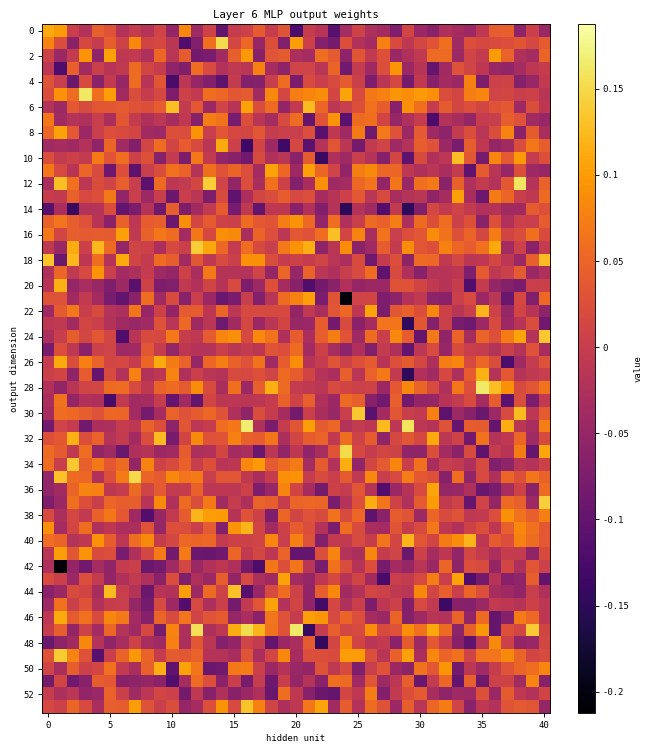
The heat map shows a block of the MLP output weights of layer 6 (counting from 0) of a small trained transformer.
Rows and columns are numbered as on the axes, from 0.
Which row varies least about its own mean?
25
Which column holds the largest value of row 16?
23
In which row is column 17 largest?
47
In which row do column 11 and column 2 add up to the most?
34
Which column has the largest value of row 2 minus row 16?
16
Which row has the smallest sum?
14
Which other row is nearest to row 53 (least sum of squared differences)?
6
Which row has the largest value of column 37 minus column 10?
31
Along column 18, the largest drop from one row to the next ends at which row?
48
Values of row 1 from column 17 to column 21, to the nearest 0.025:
-0.05 0.025 -0.075 0.1 0
